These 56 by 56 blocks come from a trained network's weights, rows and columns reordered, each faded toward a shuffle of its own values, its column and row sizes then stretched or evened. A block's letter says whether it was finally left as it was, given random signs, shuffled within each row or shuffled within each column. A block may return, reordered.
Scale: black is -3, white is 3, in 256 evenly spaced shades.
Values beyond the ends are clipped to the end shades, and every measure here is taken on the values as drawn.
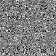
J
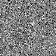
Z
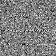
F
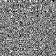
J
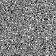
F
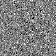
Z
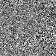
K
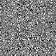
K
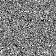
F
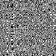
J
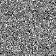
Z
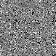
K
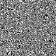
K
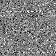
F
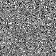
F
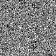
Z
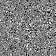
Z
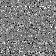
F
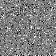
F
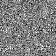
F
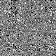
K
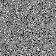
Z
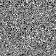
F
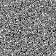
F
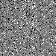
Z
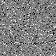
F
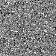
F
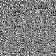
J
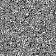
F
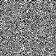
K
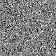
F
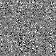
K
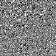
K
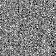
Z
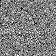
F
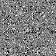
K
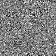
F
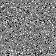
F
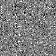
J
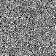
F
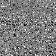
K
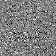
K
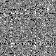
K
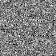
F
